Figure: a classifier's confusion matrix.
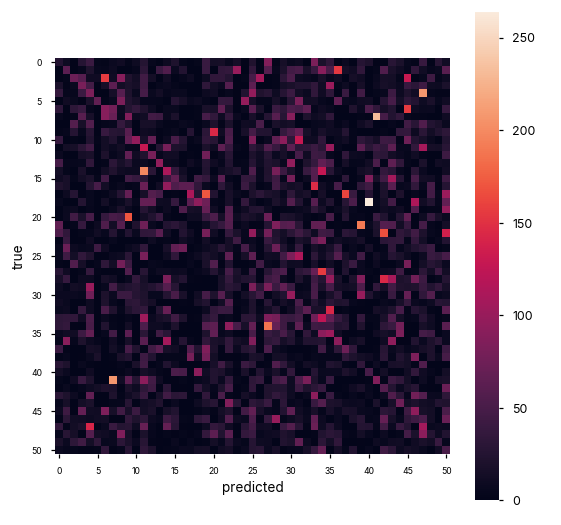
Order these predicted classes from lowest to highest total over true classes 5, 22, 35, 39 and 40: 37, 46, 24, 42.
37, 46, 24, 42
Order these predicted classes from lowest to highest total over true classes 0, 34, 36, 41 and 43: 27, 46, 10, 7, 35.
10, 46, 35, 7, 27
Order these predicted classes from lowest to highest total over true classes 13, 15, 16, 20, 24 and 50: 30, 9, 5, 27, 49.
49, 5, 27, 30, 9
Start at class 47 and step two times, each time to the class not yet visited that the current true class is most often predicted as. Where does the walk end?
25
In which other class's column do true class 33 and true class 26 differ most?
34
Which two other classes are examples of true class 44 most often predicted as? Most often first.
22, 34
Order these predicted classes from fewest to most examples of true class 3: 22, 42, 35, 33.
42, 33, 22, 35
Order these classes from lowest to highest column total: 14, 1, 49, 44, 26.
49, 26, 1, 44, 14
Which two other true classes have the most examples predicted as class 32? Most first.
41, 6
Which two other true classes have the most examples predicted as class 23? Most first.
1, 34
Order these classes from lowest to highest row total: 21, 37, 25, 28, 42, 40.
40, 42, 37, 25, 28, 21
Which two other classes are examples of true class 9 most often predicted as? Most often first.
20, 31
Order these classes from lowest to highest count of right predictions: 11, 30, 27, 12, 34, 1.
27, 34, 1, 12, 30, 11
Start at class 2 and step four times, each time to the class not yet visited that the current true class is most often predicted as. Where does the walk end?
28
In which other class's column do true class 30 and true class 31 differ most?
39
